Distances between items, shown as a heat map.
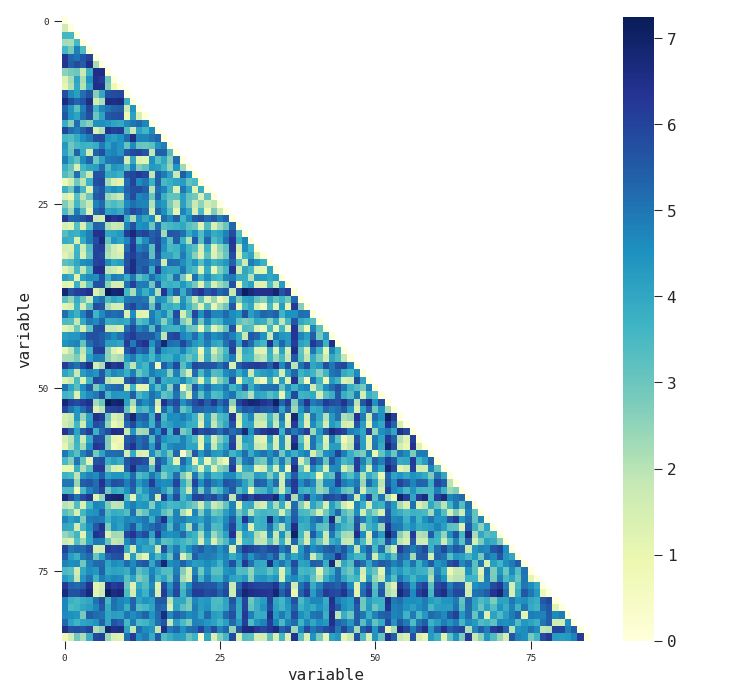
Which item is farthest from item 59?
44
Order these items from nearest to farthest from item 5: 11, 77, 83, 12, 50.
77, 11, 83, 50, 12
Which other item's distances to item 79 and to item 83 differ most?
52
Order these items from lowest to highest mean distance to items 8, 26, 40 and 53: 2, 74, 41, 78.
41, 2, 78, 74
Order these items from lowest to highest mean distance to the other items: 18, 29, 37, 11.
18, 29, 11, 37
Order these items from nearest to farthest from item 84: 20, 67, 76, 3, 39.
39, 3, 67, 20, 76
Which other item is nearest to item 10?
13
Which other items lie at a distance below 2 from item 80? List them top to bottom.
17, 79, 82
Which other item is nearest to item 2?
64
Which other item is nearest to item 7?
70
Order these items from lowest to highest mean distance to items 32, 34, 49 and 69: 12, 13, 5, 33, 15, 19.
33, 19, 12, 13, 15, 5
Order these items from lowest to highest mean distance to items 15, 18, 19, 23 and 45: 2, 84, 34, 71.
71, 84, 34, 2
